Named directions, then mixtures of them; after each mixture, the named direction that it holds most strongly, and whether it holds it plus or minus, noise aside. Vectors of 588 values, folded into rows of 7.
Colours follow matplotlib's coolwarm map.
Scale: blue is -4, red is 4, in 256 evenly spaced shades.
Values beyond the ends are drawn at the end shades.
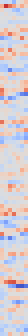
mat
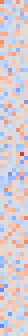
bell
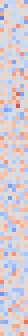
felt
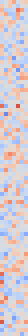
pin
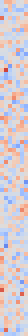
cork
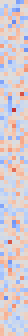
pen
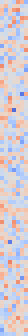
pen, minus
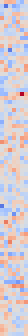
mat, minus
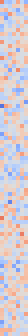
bell, plus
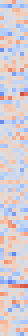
mat, minus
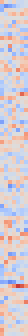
mat, minus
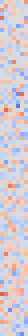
felt, minus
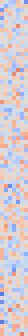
felt, plus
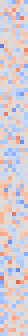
pin, minus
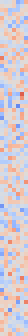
pen, plus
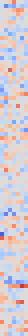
mat, minus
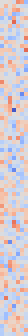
pen, minus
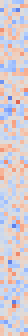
pen, plus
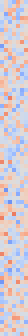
pin, minus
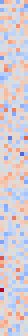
bell, minus
